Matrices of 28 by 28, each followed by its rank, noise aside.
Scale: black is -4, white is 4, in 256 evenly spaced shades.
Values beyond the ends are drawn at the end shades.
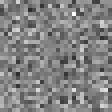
six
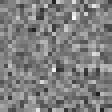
six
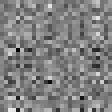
three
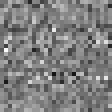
six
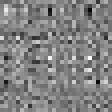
four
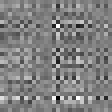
two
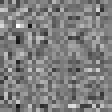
four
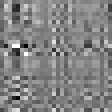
three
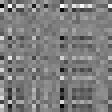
one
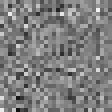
four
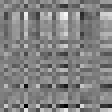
one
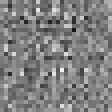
six
